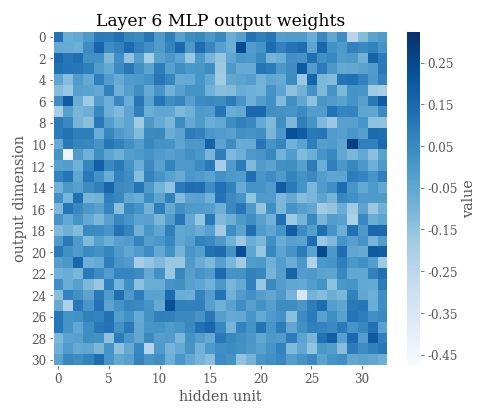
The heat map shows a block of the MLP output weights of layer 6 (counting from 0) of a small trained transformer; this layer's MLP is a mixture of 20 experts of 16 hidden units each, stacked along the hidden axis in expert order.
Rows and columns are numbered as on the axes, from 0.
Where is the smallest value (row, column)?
11, 1
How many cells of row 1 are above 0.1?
9
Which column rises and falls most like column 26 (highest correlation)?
31
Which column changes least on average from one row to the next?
13
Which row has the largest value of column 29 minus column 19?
10
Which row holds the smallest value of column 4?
23
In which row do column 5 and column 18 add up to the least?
19
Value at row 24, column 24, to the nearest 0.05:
-0.35
